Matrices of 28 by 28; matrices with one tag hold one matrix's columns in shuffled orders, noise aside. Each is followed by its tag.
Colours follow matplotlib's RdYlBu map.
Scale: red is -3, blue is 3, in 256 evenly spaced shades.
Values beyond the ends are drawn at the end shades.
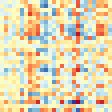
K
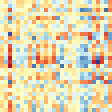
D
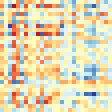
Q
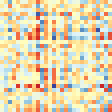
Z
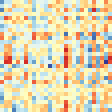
D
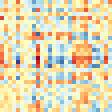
D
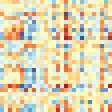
Z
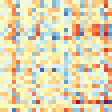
K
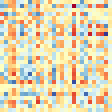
Q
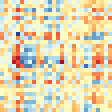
D
